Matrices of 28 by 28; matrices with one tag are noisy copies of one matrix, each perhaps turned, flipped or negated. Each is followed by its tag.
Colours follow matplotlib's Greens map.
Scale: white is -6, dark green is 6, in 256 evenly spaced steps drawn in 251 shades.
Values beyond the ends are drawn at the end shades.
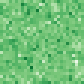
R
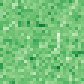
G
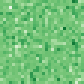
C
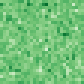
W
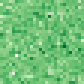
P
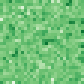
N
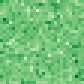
R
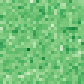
R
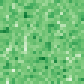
G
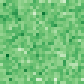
W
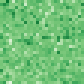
C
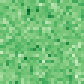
R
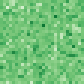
R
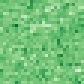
G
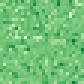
C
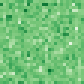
W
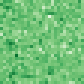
P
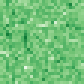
G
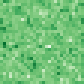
W
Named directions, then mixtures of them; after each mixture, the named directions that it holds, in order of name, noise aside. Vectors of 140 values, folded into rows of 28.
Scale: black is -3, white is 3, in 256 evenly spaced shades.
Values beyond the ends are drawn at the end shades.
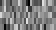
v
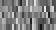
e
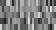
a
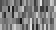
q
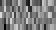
v.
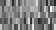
a, e.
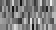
a, q.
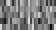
a.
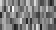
q, v.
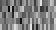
q.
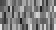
a, q.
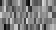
v.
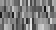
e, v.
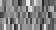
e, v.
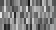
e, v.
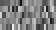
e, q.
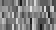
e.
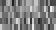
a, e.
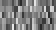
e.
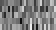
q.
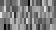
e, v.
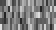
a, q.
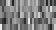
a.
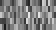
a, v.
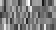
v.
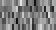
e.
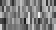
a, v.
